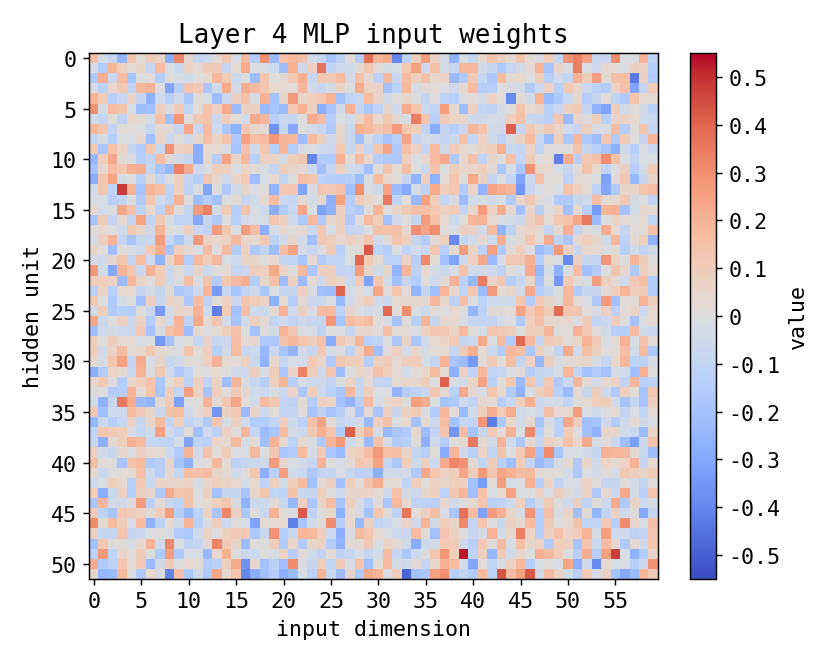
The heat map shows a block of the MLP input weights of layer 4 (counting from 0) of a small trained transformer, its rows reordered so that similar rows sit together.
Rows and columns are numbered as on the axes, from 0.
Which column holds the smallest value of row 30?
40
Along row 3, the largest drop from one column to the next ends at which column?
57
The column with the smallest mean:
53
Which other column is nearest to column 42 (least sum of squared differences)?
4
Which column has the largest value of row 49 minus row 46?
55
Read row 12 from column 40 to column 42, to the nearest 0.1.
0.2 0.1 -0.1
